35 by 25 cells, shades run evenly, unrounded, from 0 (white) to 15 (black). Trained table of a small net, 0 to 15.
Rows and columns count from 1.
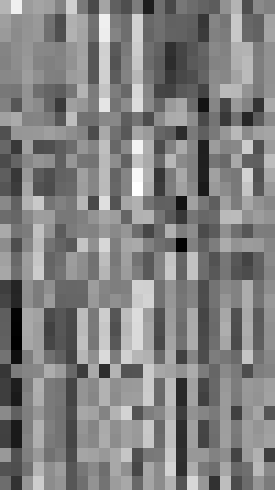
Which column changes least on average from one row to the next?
3
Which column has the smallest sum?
10
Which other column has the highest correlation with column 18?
16
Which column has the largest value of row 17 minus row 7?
13
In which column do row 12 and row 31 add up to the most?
19
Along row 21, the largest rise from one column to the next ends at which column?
15
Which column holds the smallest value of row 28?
14
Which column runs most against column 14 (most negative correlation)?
1
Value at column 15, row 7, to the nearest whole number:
11
